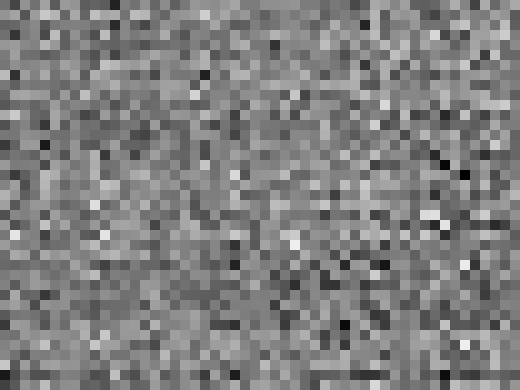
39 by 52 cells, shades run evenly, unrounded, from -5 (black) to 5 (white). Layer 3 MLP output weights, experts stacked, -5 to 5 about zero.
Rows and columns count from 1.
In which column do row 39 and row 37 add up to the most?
38
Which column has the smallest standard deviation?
8
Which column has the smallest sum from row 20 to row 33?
48
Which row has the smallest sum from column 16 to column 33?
29
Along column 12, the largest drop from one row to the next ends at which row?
3
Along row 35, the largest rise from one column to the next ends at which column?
47
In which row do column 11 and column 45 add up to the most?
7
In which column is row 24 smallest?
45
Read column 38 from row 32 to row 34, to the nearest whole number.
-3 -1 2
